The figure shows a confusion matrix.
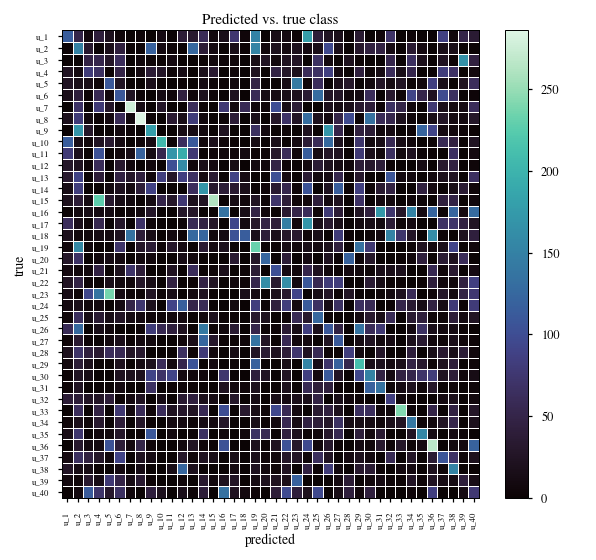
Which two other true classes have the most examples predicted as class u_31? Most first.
u_16, u_26
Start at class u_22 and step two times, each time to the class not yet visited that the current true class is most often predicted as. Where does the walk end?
u_28
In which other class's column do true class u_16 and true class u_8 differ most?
u_34
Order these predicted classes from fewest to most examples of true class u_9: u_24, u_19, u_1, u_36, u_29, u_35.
u_1, u_24, u_29, u_19, u_36, u_35
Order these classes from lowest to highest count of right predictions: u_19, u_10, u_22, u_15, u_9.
u_22, u_9, u_10, u_19, u_15
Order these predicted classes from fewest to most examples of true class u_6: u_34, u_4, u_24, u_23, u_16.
u_16, u_23, u_24, u_4, u_34
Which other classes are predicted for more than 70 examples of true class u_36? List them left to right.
u_5, u_16, u_22, u_24, u_40
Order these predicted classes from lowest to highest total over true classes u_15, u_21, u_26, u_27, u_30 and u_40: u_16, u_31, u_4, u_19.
u_31, u_16, u_19, u_4
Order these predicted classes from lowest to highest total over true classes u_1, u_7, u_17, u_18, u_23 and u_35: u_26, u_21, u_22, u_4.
u_26, u_21, u_22, u_4
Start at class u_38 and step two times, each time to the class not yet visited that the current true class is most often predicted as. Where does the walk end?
u_11
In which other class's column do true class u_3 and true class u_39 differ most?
u_23
